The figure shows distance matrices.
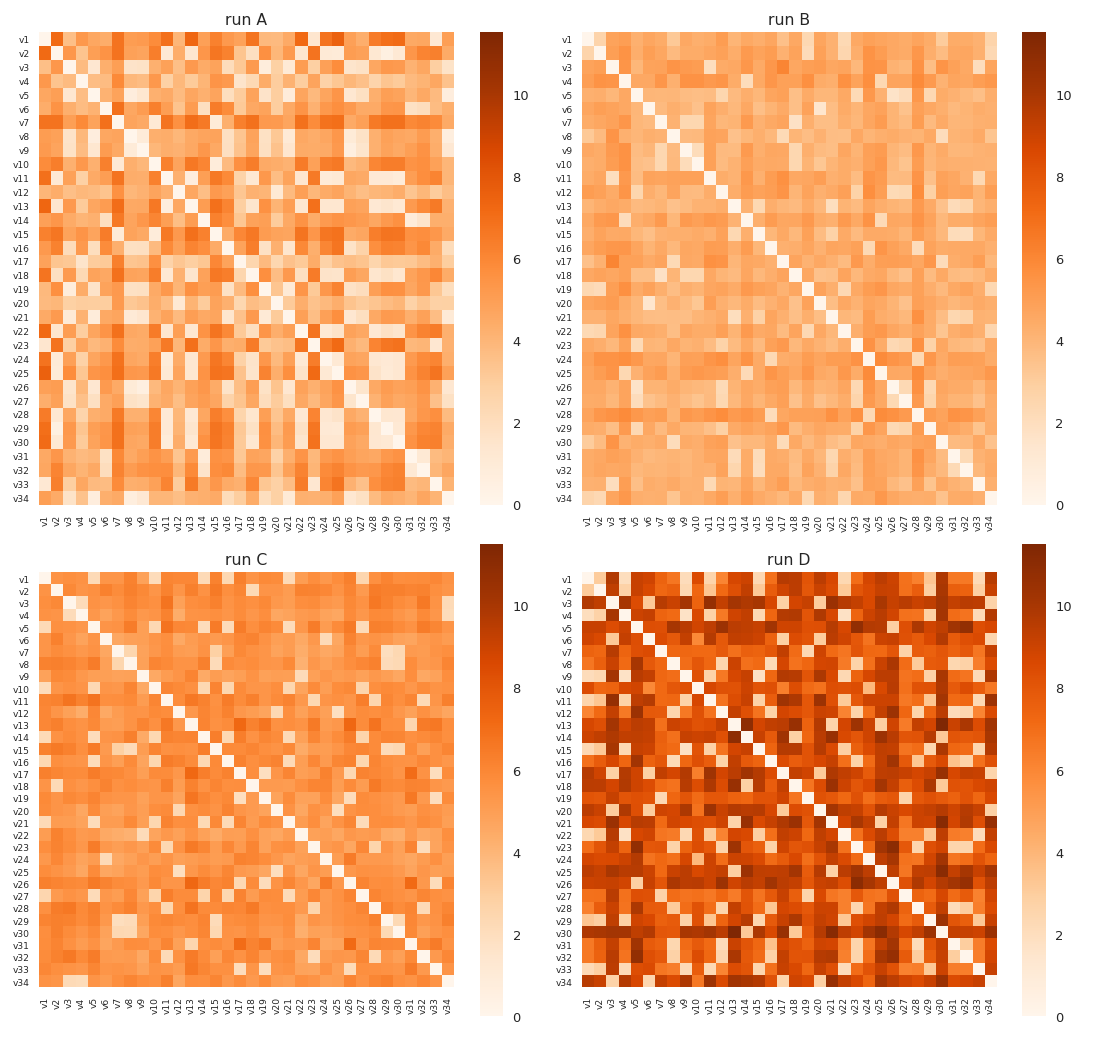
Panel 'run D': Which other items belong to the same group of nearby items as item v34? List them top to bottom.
v3, v6, v17, v20
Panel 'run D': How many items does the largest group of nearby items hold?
9
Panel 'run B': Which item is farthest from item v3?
v17
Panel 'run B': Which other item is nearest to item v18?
v7
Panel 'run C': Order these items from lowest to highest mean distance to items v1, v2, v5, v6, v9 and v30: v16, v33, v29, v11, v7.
v16, v7, v29, v33, v11
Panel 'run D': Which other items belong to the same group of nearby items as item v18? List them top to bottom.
v14, v30
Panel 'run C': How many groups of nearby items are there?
10
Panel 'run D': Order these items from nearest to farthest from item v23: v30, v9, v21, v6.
v9, v6, v30, v21
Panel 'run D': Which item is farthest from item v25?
v30
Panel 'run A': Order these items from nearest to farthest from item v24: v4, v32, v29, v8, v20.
v29, v4, v20, v8, v32
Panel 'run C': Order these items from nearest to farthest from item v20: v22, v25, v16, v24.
v25, v22, v24, v16
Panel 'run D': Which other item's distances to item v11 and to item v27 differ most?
v19
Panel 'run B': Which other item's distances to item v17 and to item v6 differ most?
v20
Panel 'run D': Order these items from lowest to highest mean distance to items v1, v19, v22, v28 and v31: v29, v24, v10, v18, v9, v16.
v9, v16, v29, v24, v10, v18
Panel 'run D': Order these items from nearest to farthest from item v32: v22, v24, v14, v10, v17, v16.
v16, v22, v24, v14, v10, v17
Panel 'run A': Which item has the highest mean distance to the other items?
v7
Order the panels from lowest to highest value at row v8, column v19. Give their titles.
run A, run B, run C, run D
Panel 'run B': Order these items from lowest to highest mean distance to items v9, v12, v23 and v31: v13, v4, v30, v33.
v13, v33, v30, v4
